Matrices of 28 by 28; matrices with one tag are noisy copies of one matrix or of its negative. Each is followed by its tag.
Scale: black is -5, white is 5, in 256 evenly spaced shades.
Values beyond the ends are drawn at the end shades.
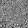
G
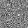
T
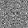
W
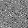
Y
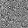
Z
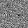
T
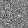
T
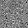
W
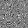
T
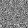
G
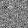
Z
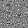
T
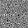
T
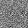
Y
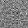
W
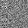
Z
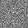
W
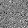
Y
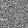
Z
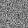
T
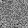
G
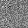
Z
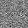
Y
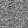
Z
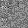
Z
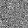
Z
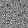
T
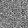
Y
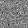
W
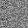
Z
